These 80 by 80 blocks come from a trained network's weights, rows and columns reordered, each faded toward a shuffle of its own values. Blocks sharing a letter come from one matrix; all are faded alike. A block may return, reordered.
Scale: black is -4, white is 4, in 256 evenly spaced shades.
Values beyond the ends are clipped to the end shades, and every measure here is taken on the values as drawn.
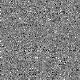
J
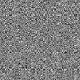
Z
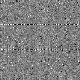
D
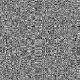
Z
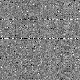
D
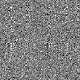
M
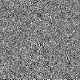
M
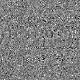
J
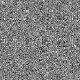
M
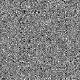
M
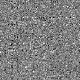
M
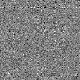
M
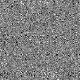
J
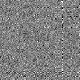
Z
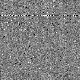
D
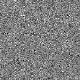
M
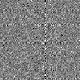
Z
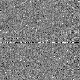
D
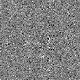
J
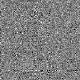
M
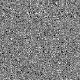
J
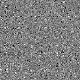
J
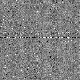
D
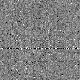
D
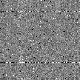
D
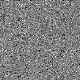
J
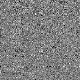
M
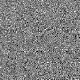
J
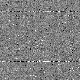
D
